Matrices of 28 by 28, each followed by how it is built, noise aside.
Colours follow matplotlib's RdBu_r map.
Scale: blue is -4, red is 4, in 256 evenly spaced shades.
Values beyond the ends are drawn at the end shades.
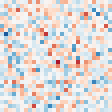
noise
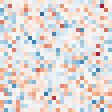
noise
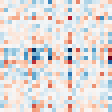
low rank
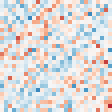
Hankel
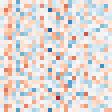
repeating rows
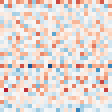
repeating columns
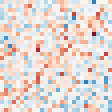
Hankel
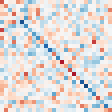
diagonal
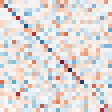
diagonal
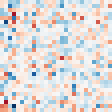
low rank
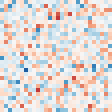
noise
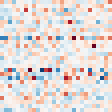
uneven rows
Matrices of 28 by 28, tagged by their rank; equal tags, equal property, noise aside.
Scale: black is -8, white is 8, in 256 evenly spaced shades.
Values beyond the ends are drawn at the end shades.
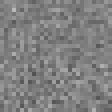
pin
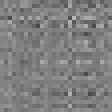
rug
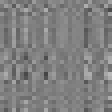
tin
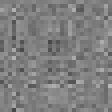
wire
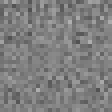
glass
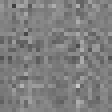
wire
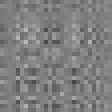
tin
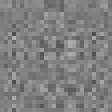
wire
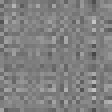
rug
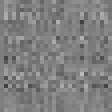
wire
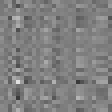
tin
